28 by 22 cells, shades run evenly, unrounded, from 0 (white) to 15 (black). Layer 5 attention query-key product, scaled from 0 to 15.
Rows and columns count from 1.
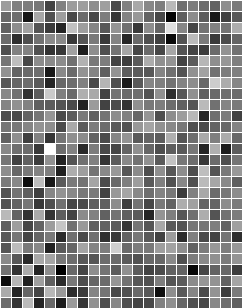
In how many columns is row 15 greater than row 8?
14
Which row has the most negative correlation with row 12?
7
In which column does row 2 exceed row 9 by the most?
5
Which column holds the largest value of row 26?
1
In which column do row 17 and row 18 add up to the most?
3
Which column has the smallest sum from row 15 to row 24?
19
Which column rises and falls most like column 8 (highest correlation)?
15
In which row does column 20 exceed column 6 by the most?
2
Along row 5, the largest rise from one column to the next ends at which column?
8
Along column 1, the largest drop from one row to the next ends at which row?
27
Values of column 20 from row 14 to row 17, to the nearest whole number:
5 9 10 5
